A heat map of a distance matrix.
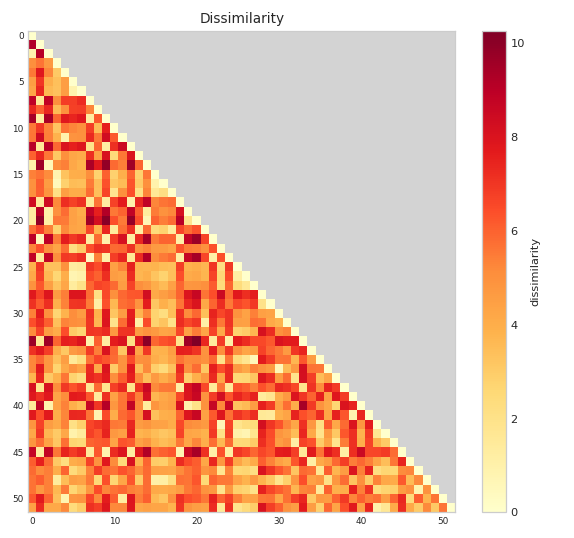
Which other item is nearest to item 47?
49
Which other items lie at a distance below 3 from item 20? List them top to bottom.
0, 2, 14, 19, 40
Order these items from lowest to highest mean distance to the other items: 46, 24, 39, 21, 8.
21, 46, 8, 24, 39
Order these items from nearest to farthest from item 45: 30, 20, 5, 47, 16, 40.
47, 16, 5, 30, 40, 20
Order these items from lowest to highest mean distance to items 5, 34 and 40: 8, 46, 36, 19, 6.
6, 46, 19, 36, 8
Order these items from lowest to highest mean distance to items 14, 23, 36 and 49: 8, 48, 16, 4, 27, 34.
27, 16, 48, 4, 34, 8
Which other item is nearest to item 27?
35
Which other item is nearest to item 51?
42
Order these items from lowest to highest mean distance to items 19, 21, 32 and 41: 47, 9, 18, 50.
47, 50, 18, 9
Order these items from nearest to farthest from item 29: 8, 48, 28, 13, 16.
8, 28, 48, 16, 13
